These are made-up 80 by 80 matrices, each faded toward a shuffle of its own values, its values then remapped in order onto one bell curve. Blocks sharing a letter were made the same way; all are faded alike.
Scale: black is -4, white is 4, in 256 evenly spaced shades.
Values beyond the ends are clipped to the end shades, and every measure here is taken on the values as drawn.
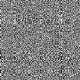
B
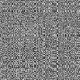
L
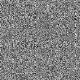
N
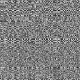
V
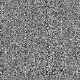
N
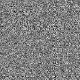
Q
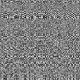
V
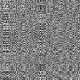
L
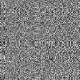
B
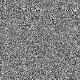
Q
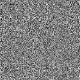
N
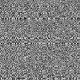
V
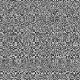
V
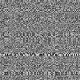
V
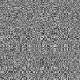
V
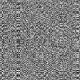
L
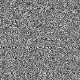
Q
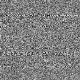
Q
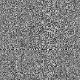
N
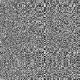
B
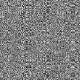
B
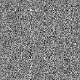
N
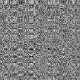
L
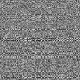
V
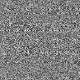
Q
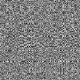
B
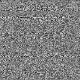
Q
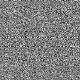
Q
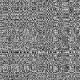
V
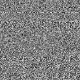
Q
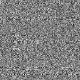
Q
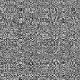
B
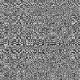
V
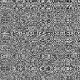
V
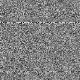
Q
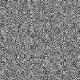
B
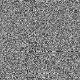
Q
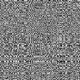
V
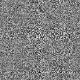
N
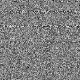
Q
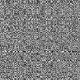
B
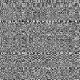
V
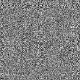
N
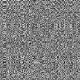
B
